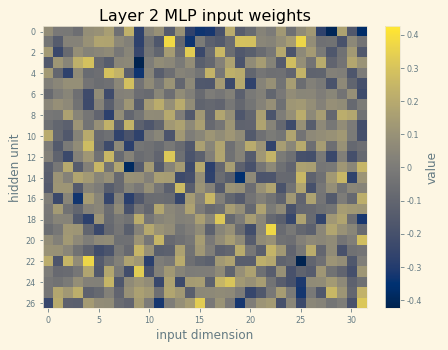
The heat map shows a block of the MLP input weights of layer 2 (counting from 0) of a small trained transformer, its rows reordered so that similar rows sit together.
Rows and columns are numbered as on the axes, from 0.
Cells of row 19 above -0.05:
20
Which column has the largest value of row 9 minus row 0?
15
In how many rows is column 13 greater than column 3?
14
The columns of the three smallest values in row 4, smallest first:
9, 2, 30
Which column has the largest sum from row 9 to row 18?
29
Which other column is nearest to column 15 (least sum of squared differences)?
28
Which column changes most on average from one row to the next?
8
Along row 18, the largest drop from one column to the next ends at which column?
18
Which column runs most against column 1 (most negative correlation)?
0
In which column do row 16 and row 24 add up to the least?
13
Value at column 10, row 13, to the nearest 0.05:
0.15
